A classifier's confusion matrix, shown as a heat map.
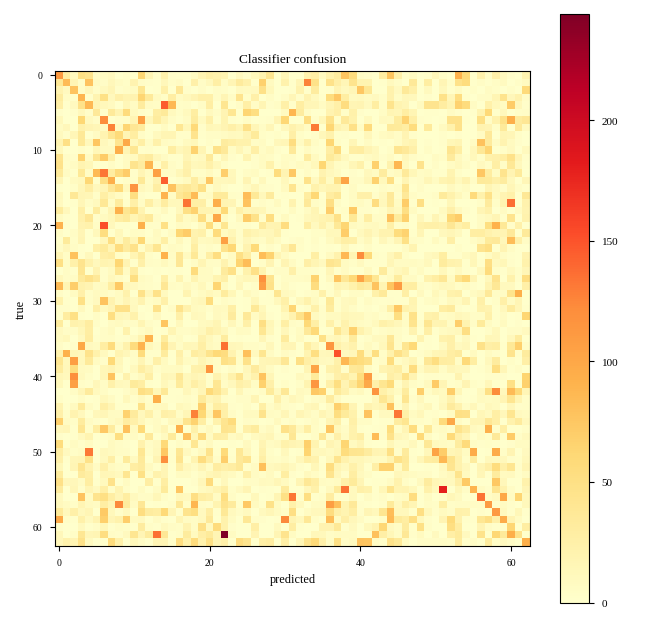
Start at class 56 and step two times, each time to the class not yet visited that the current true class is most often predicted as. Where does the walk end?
45
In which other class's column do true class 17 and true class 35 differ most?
60
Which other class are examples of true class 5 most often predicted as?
31
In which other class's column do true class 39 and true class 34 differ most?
20
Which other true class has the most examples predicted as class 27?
28
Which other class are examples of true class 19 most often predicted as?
21
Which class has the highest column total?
22
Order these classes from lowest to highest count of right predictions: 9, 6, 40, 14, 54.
40, 54, 9, 6, 14
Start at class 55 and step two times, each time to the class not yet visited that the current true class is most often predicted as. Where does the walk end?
14
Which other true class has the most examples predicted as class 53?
0
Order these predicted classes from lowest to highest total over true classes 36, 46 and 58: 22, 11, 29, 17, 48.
29, 48, 17, 11, 22
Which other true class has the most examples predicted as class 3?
36
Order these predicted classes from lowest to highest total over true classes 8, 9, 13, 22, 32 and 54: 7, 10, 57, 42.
42, 10, 57, 7
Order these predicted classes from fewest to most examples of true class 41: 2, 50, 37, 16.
16, 37, 50, 2
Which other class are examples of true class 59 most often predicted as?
30
